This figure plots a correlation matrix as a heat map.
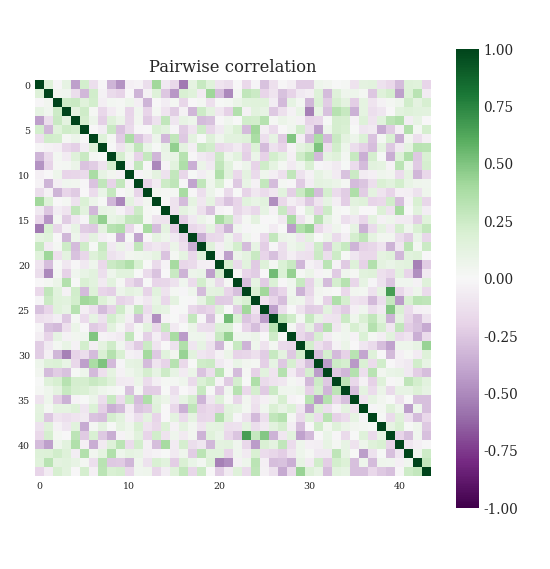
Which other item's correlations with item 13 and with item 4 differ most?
0
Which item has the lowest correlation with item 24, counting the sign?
40
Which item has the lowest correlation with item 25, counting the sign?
26
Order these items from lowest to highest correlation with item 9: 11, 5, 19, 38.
5, 19, 38, 11
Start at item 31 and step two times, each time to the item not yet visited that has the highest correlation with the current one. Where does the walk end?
15
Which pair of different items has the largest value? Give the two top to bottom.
23, 39
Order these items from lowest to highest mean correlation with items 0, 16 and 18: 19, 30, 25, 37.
25, 37, 30, 19
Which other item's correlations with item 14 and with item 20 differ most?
42
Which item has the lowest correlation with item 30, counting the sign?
3
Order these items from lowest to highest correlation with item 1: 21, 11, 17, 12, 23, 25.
21, 11, 25, 12, 17, 23
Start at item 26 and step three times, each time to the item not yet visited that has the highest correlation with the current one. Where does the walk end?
6
